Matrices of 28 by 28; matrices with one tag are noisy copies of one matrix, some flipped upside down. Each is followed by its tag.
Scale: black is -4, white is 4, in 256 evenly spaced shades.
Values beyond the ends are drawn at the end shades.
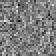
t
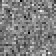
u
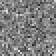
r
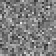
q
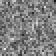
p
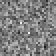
q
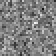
p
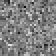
q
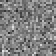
u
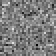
u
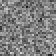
r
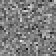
r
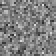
t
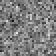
t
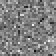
r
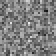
q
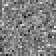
u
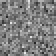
q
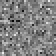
t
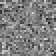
u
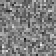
u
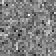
t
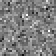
p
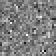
t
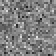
r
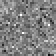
r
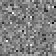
q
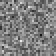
r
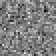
q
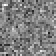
u
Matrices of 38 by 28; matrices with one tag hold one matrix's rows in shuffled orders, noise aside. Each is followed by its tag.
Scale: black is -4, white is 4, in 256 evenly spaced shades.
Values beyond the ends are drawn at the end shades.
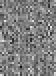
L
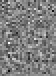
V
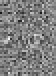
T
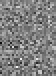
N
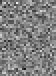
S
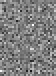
L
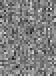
L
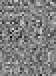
N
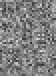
S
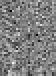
V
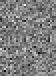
S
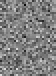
S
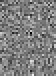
L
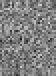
N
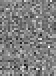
N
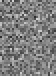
N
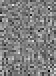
L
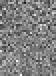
S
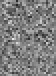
V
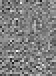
N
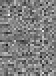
T
